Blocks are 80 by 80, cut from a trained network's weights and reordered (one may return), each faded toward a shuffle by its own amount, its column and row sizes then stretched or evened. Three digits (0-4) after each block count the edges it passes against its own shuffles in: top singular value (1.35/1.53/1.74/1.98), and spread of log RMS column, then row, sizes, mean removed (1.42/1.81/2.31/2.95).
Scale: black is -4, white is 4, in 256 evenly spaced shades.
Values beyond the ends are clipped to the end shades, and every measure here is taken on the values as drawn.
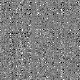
0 3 3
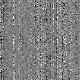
4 4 1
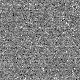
0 0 0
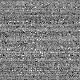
3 0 2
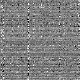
4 3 1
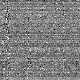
4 2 1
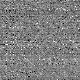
1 1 2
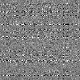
4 2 4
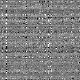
4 3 3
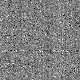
0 0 2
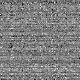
4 2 2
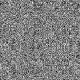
3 0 1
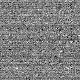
3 0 1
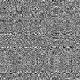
4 0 3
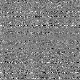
1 0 4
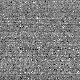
2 0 2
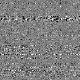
1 1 4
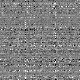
3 2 4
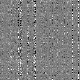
2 4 0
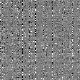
2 4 0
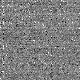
1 1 0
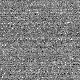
2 0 1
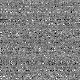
1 0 3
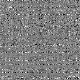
0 1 4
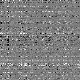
3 2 4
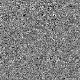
1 1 2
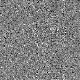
1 2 1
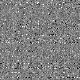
0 1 3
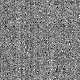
1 0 1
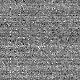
3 1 0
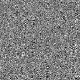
2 2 1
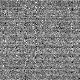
3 2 0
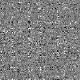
2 3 3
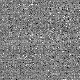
0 2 0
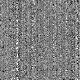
3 3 0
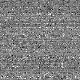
2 1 3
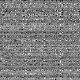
4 2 3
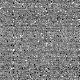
1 1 1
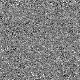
0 0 2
